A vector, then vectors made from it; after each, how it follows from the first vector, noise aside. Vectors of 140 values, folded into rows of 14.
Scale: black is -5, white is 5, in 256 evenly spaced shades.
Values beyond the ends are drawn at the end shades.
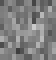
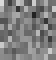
wrapped around.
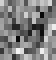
negated, scaled up.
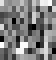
negated, scaled up.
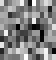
negated, scaled up.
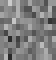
wrapped around.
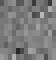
partly zeroed.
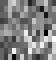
wrapped around, scaled up.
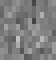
partly zeroed.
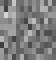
wrapped around.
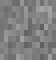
wrapped around, shrunk.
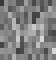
copied.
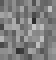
copied.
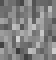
copied.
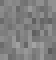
wrapped around, shrunk.
